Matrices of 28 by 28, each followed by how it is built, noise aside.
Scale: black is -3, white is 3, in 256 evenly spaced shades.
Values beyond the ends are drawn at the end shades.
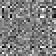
low rank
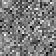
Hankel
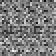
repeating columns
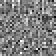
low rank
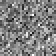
Hankel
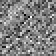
Hankel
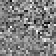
upper triangular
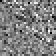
upper triangular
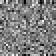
low rank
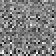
low rank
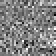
low rank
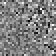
upper triangular
